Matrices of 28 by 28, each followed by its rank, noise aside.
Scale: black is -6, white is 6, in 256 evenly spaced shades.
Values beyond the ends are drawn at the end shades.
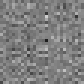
three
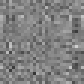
four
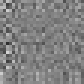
two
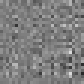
two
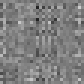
four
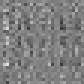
three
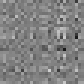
three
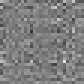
three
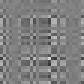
one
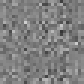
four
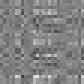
two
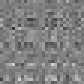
three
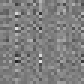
two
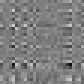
one
